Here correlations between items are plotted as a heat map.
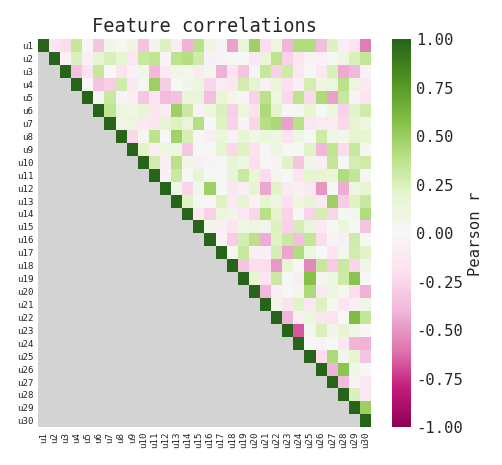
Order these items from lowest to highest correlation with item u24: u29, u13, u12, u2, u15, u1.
u29, u2, u12, u13, u15, u1
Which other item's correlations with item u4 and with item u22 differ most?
u7
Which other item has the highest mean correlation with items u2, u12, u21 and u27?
u13
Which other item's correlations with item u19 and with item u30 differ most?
u25
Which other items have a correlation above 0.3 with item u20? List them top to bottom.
u1, u16, u25
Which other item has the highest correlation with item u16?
u12
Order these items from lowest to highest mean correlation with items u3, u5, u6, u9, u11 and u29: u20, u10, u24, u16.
u20, u24, u16, u10
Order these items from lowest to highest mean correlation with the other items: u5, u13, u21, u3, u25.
u3, u5, u21, u25, u13
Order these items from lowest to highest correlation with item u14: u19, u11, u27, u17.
u27, u19, u11, u17
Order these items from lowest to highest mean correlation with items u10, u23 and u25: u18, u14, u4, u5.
u5, u14, u18, u4
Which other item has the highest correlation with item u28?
u26
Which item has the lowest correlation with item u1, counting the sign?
u30
